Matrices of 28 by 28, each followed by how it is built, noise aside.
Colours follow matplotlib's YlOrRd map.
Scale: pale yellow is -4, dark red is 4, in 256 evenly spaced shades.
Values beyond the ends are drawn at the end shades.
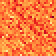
Toeplitz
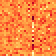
uneven columns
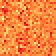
uneven columns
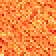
Toeplitz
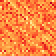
Toeplitz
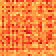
blocks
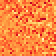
upper triangular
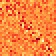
banded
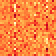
uneven columns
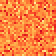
noise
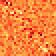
banded
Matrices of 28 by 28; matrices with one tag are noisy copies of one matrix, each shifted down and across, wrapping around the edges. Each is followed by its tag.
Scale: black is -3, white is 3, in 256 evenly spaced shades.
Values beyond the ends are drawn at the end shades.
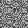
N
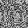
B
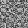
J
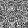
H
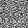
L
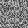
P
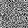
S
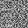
S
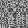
B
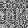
B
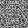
S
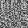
B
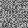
S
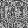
B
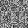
B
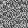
P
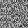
P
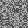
J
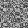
J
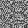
N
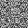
N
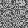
N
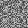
H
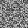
J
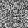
J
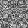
J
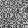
L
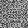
S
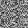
N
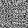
S
